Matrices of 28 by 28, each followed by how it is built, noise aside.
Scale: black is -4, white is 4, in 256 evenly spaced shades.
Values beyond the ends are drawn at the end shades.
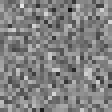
noise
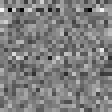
uneven rows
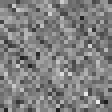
Toeplitz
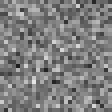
noise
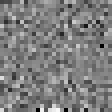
uneven rows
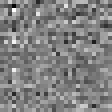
low rank
